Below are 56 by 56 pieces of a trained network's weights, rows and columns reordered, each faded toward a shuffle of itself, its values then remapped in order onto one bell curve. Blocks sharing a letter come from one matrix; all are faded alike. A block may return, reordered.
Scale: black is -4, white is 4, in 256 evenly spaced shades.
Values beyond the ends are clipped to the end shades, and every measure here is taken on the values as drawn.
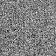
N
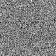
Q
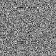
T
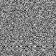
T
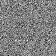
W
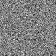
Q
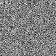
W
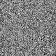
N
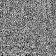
N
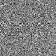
T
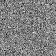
N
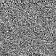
Q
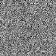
T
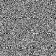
W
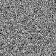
W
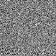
T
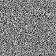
Q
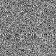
W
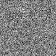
Q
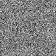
W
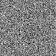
N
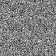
Q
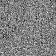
N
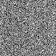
N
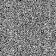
N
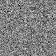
W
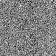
N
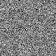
Q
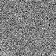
Q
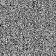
N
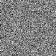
Q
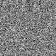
Q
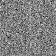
N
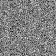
N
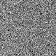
W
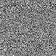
W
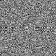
T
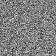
Q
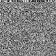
T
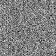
N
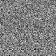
W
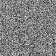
N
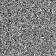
N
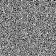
N
